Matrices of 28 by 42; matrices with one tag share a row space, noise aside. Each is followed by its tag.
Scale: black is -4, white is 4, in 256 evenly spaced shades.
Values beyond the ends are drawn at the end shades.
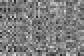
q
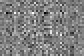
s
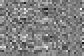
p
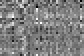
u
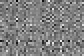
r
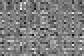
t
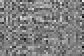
p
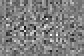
s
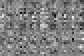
t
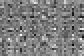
t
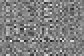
s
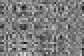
p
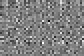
r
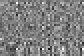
r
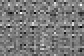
t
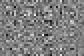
s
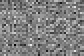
q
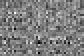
q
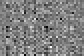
s
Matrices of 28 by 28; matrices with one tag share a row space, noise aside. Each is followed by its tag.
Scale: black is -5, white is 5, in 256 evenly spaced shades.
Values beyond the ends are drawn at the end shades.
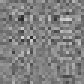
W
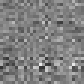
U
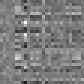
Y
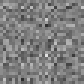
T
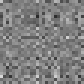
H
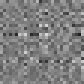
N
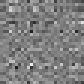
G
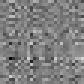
G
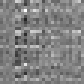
Y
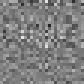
T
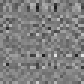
H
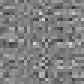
U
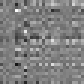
Y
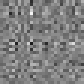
G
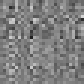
G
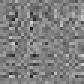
G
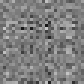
T
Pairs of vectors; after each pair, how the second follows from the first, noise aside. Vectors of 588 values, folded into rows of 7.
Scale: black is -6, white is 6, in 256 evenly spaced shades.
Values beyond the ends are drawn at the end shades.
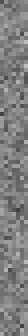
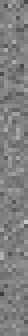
reversed, negated, partly zeroed.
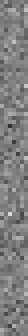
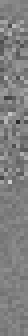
reversed, negated, partly zeroed.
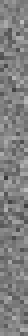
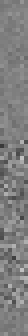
reversed, negated, partly zeroed.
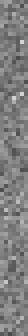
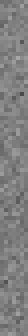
negated, shrunk.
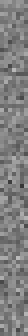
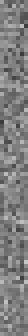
shuffled.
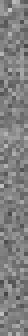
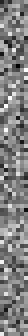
wrapped around, scaled up.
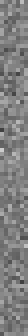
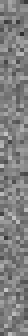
shuffled.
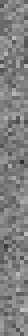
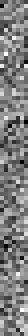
scaled up.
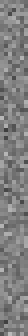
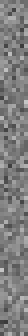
copied.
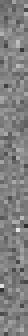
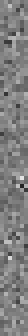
shuffled.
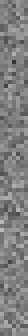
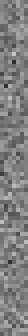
copied.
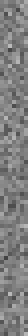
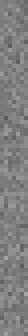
negated, shrunk.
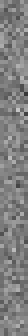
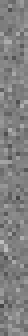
reversed, negated, partly zeroed.
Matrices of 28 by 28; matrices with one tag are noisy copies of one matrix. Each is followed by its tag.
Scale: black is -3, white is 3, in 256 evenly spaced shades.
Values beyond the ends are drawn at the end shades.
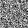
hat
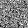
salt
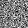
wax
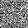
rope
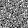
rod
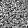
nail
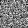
nail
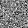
nail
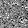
hat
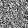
hat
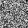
hat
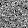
wax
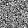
wax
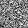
salt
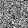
hat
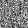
rod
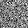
wax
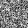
salt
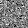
rope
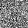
rod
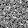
salt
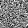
nail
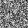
hat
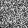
rope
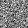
nail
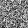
salt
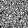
rope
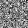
hat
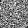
nail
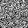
nail
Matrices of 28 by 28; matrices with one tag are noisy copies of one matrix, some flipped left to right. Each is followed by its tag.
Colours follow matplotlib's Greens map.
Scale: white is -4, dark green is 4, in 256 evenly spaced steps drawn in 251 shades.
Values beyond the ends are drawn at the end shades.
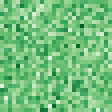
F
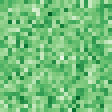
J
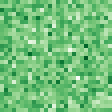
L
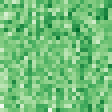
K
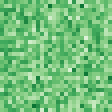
L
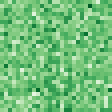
F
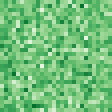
L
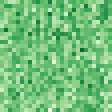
K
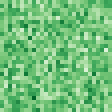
J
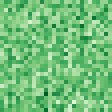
F
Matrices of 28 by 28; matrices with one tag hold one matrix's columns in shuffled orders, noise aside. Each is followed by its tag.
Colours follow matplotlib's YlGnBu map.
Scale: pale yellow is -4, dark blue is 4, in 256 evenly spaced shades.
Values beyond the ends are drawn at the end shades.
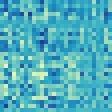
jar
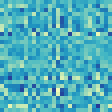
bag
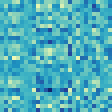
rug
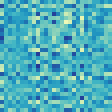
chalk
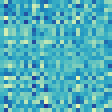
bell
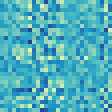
rug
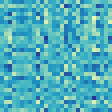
chalk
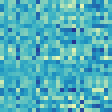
rug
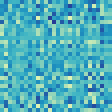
bell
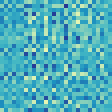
chalk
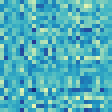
rug
